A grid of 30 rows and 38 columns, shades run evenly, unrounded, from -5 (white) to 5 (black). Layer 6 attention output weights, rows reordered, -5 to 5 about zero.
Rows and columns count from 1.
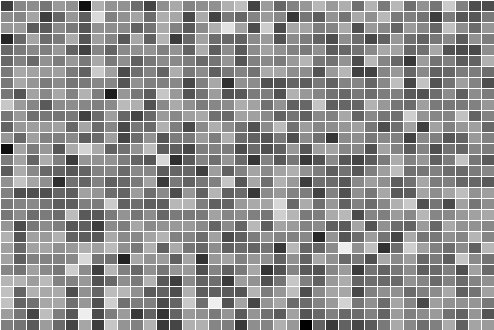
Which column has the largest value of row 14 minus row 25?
1
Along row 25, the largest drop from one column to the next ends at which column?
9
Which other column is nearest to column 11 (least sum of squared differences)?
30
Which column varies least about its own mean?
34
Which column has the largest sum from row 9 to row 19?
10
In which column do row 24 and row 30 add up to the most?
24
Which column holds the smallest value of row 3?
18
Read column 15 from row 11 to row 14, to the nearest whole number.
-1 2 0 2
